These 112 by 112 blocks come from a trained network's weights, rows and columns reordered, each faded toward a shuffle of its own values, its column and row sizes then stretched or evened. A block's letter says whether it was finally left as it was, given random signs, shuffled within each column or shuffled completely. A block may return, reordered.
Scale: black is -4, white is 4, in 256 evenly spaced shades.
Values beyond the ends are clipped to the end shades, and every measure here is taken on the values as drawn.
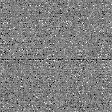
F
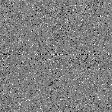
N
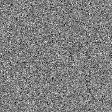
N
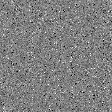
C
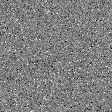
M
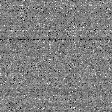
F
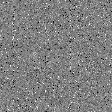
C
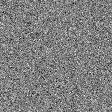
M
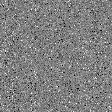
C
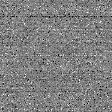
F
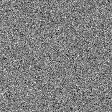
M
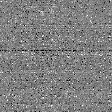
F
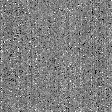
C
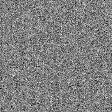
C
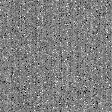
C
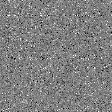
N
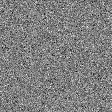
M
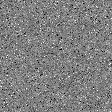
M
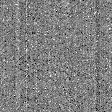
C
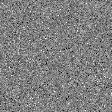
C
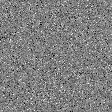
M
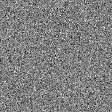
C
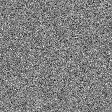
M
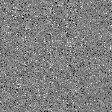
C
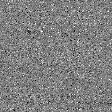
N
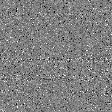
N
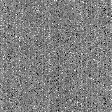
C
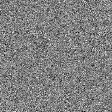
N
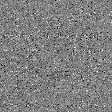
N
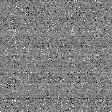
F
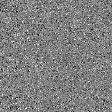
N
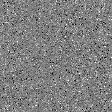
C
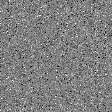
C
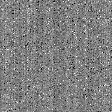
F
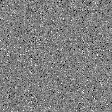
C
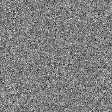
C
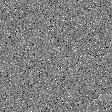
M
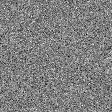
M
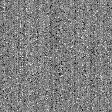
C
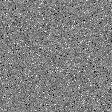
M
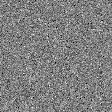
C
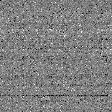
F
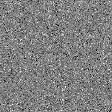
N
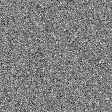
M
